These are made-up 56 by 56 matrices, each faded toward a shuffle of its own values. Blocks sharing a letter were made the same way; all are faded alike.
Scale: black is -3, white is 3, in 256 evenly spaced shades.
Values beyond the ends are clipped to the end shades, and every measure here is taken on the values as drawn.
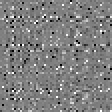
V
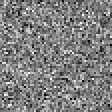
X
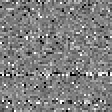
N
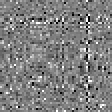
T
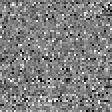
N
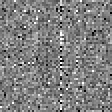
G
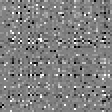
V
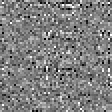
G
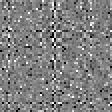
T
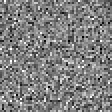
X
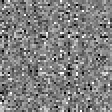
G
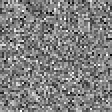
X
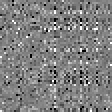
T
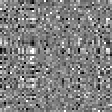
T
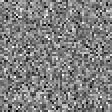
X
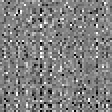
T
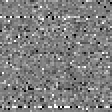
N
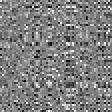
T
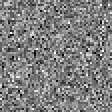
X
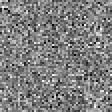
X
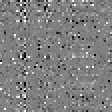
V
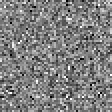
X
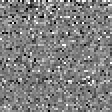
N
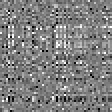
T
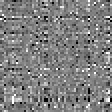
T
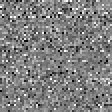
N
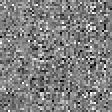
G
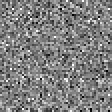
X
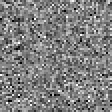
X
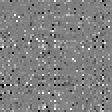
V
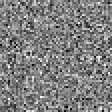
X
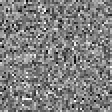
X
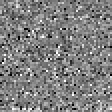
N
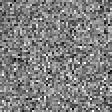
X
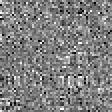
G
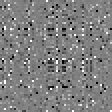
V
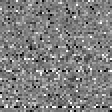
N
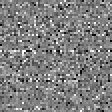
N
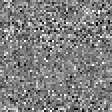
N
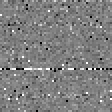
N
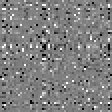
V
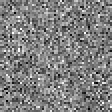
X
